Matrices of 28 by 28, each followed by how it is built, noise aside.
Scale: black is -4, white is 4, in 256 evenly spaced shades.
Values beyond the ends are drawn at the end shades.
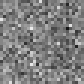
repeating rows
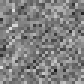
Hankel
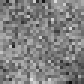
smooth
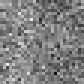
smooth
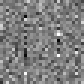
uneven columns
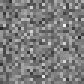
repeating rows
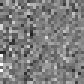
uneven columns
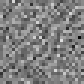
Hankel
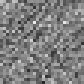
Hankel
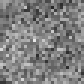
smooth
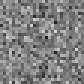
repeating rows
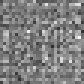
blocks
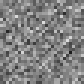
Hankel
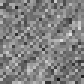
Hankel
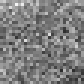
smooth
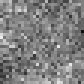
smooth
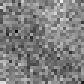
smooth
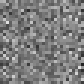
repeating rows
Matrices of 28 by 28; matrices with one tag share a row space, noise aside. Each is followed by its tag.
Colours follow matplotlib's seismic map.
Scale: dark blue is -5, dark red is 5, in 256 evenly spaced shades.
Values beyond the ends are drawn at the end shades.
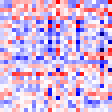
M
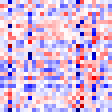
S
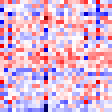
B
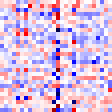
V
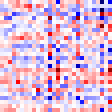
M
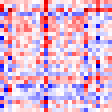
B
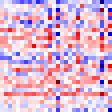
M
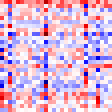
B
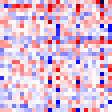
M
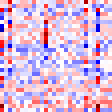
B
